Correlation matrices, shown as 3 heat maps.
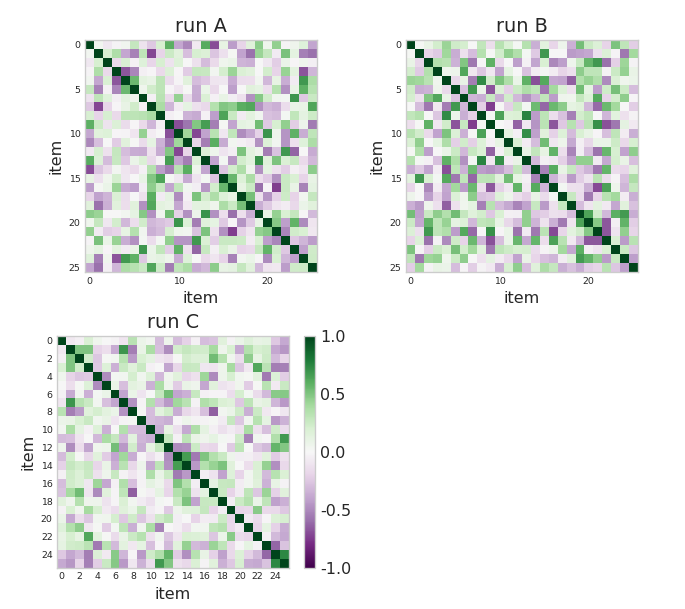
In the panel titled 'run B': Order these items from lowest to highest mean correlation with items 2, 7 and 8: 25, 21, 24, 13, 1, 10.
25, 1, 21, 24, 10, 13
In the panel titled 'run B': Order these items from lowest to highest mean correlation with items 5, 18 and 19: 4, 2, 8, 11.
11, 4, 8, 2
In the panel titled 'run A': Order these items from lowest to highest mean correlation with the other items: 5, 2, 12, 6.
12, 2, 5, 6
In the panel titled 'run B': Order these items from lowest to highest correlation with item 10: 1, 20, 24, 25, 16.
25, 16, 24, 20, 1
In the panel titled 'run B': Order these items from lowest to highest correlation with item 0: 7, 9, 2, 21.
9, 7, 2, 21
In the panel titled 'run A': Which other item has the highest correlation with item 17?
7
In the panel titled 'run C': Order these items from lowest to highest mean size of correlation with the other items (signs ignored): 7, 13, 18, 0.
0, 18, 13, 7
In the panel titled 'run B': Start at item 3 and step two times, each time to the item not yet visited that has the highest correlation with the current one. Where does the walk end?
21
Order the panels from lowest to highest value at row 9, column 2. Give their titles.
run A, run C, run B
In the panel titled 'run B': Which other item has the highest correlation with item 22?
16
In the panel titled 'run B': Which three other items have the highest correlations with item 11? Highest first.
15, 1, 4
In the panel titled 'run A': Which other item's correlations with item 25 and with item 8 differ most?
14
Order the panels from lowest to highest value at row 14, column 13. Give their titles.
run A, run B, run C
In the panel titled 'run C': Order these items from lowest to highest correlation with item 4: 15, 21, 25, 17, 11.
17, 11, 25, 15, 21
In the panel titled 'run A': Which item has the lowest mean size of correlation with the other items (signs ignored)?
2
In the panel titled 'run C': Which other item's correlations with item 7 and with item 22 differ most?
8
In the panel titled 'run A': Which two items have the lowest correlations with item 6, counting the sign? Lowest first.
18, 12
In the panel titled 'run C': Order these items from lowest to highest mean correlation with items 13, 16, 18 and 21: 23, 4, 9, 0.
0, 9, 23, 4
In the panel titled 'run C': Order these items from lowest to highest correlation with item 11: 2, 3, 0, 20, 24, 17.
0, 2, 3, 17, 20, 24
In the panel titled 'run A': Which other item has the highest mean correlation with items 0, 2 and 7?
8
